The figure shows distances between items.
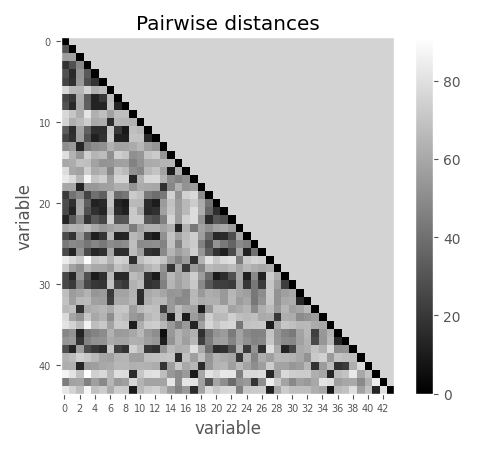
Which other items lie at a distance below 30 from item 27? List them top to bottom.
9, 17, 35, 41, 43
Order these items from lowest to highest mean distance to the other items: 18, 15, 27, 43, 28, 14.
18, 15, 28, 14, 43, 27
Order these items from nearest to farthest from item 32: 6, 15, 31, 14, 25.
31, 6, 25, 15, 14
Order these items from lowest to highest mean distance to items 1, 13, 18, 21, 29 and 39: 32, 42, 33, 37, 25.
37, 25, 33, 42, 32
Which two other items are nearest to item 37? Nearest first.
13, 36
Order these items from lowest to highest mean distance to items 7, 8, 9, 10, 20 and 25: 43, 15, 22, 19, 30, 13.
30, 22, 19, 15, 13, 43
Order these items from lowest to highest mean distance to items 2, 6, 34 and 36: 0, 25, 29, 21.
25, 29, 21, 0
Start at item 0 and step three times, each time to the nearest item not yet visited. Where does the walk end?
3
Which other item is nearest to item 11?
8
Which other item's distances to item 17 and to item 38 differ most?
41
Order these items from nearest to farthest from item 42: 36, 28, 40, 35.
36, 40, 28, 35
